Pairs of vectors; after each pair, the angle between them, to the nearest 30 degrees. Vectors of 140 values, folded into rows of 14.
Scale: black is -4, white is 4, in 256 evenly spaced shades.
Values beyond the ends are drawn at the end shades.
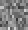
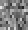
30 degrees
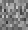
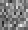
60 degrees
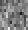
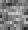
120 degrees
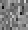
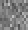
60 degrees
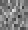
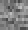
60 degrees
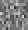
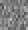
120 degrees
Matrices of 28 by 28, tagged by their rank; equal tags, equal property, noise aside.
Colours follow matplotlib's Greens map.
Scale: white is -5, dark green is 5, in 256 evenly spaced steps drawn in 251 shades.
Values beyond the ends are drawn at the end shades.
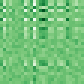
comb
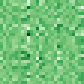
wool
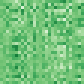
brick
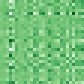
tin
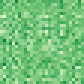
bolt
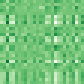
comb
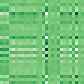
comb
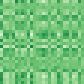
comb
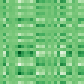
comb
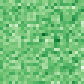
bolt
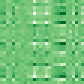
comb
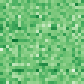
bolt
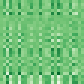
comb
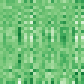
tin
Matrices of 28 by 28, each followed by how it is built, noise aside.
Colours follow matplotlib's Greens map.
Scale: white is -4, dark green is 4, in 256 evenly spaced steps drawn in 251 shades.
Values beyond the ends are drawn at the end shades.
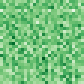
repeating columns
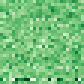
uneven rows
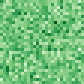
noise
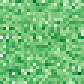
uneven rows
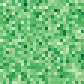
repeating rows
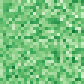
repeating rows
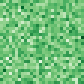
repeating columns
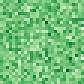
noise
